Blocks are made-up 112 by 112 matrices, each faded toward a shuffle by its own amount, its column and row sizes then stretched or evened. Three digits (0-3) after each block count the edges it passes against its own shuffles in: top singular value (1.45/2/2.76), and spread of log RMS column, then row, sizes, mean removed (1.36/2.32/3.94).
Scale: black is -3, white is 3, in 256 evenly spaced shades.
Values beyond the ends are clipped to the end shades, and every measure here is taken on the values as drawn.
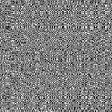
3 1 2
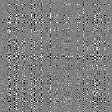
3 3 2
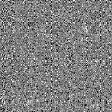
2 2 1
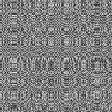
3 0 2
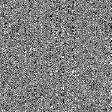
1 2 0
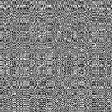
3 0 2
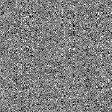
1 2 1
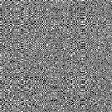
3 2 2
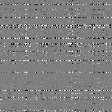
2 2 3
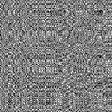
3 1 1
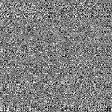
2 0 2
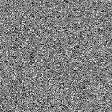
1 1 1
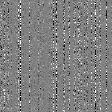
1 3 0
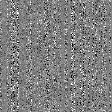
0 3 0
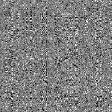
2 2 1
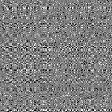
3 1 2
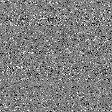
0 0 2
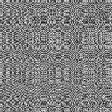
3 0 2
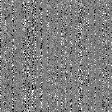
0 3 0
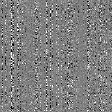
1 3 1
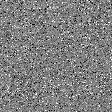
0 0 1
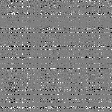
1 2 3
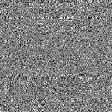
2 0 2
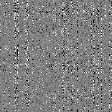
0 3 1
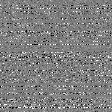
1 0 3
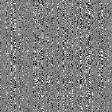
2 3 1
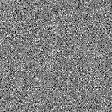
2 0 1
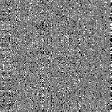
2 2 0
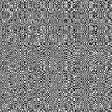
3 2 1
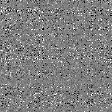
0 2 2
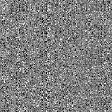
2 2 0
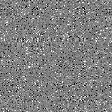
2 1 1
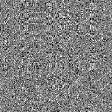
2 2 0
